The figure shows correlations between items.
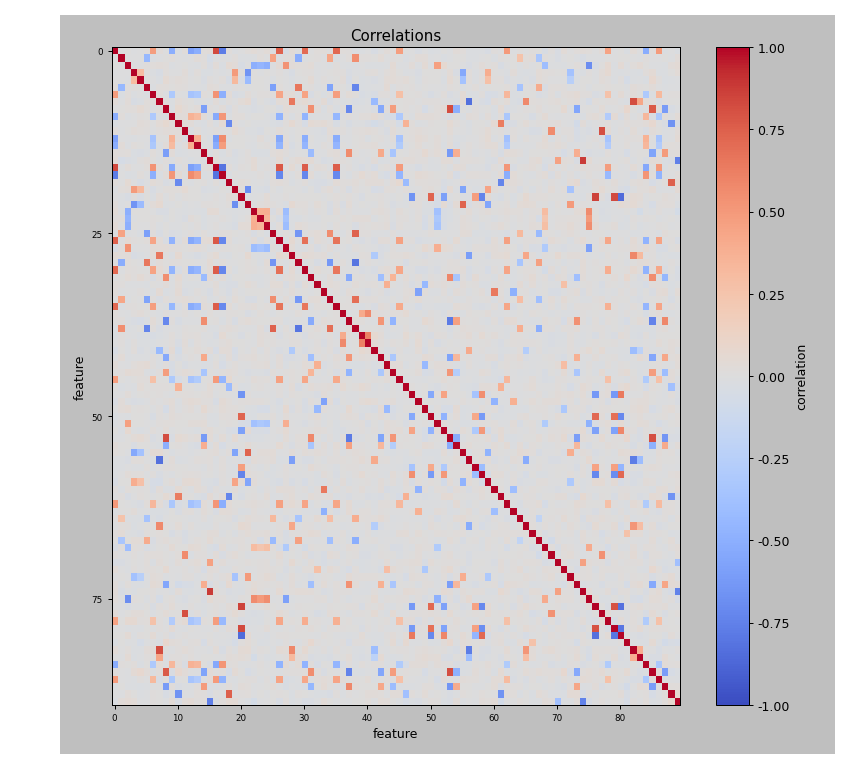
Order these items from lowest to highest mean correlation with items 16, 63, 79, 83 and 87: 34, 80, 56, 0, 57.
80, 56, 34, 57, 0
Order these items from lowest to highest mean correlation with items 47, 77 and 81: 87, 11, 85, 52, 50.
50, 87, 85, 52, 11
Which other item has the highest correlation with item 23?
75
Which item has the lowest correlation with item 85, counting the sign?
37
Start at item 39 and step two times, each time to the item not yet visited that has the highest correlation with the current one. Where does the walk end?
36
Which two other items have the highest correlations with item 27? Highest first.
2, 51
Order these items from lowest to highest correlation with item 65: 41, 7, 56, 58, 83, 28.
56, 41, 58, 83, 28, 7
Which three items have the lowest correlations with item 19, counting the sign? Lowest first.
21, 55, 72
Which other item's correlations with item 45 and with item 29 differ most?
38
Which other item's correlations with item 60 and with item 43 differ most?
33
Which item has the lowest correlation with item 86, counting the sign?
17
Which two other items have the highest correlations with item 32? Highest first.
43, 71
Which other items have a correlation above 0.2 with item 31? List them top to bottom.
8, 44, 53, 85
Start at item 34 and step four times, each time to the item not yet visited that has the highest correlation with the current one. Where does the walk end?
64
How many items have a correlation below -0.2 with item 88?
3
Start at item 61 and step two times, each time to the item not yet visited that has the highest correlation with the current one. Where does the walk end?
46
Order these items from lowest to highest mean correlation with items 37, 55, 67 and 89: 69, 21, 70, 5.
70, 69, 5, 21
